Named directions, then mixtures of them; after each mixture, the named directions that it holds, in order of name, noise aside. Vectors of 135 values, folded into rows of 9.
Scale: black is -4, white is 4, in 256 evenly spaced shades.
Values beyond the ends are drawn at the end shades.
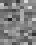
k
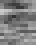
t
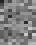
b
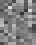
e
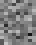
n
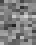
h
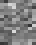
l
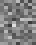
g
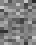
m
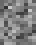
e, n.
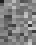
b, h, l.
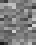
l.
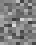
g.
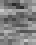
t.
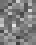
e, g.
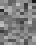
e, m.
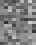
e, g, t.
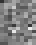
b, h, l.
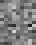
h, l.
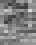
e, t.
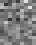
k, m.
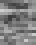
t.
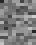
b, h.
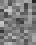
e, m.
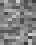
k, m, n.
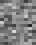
h, l.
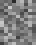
e.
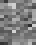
l.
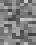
g, k, n.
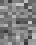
b, m.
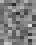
h, l, n.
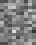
e, h, l.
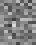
g.
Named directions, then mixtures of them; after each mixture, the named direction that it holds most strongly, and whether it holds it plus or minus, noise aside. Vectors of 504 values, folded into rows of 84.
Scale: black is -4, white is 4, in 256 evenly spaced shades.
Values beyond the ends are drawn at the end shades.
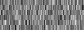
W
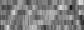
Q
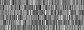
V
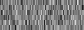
W, plus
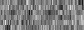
Q, minus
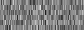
V, minus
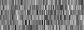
W, plus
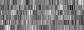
Q, plus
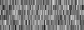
W, plus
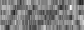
Q, minus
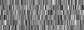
W, plus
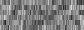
Q, minus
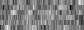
Q, plus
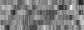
Q, minus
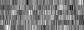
Q, plus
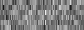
Q, plus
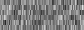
W, minus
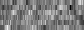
Q, plus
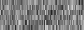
W, plus
